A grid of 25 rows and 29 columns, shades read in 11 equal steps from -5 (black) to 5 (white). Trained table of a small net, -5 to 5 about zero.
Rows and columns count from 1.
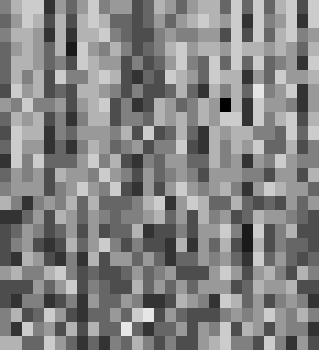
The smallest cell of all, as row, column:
8, 21
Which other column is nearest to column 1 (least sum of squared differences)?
5
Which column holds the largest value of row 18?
10
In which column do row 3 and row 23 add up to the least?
7
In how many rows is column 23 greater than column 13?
5
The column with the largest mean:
24
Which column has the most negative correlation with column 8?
13
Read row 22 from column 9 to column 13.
1 -1 -1 1 0
